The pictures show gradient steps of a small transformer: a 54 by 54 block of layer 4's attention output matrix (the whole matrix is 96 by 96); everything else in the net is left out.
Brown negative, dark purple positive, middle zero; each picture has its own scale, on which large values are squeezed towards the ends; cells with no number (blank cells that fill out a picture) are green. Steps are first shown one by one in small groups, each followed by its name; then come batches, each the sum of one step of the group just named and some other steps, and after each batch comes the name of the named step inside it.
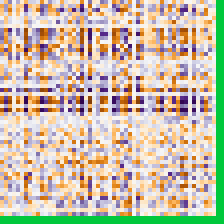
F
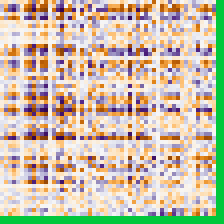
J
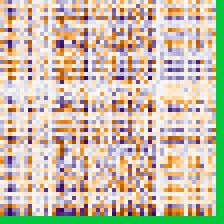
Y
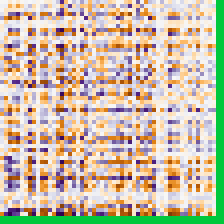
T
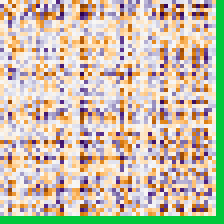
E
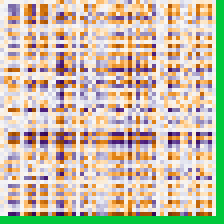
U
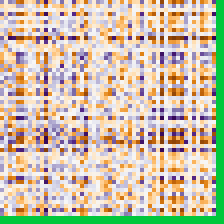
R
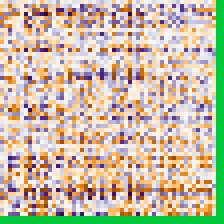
F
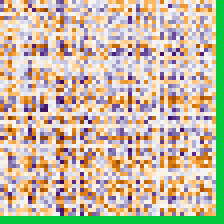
J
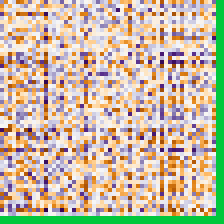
R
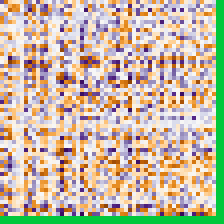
T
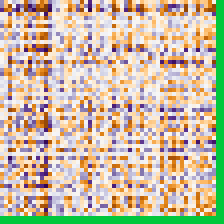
R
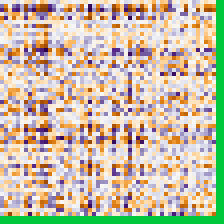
J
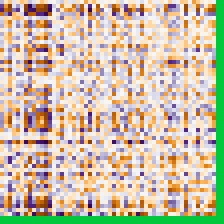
T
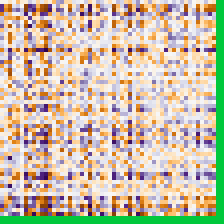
T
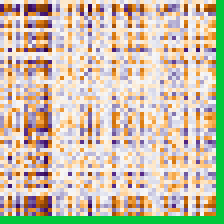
E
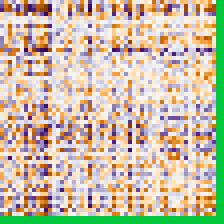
R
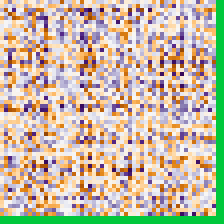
F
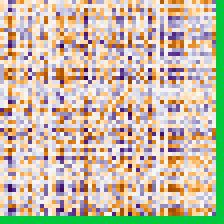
Y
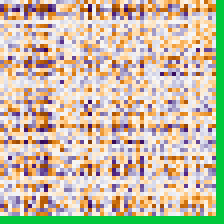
Y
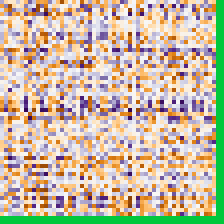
F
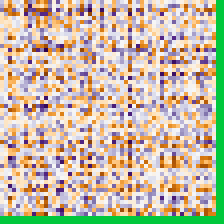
E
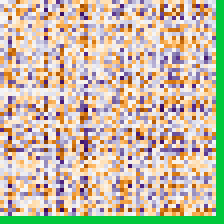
E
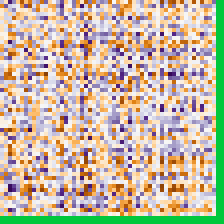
F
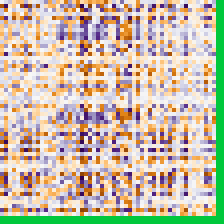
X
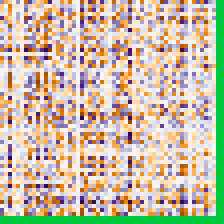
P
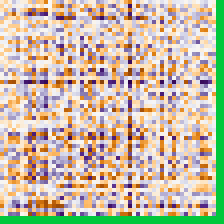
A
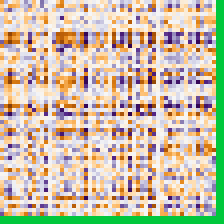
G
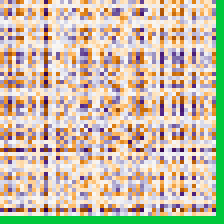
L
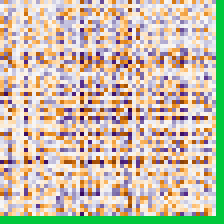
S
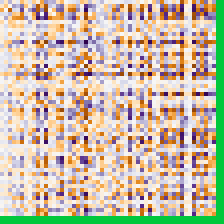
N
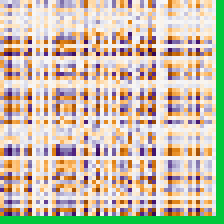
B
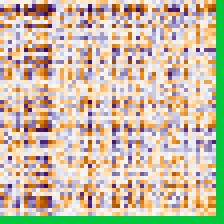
X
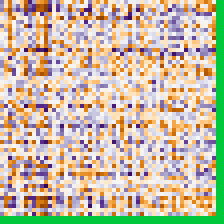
X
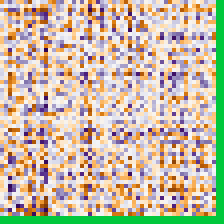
A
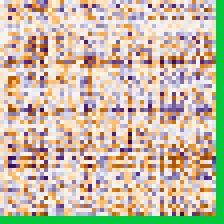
G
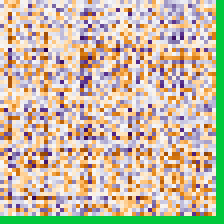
G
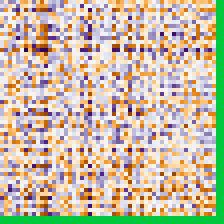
X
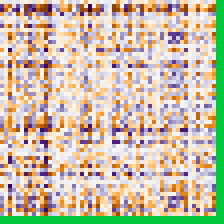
G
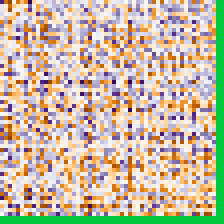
S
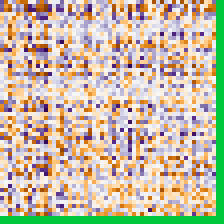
N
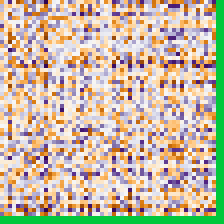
G
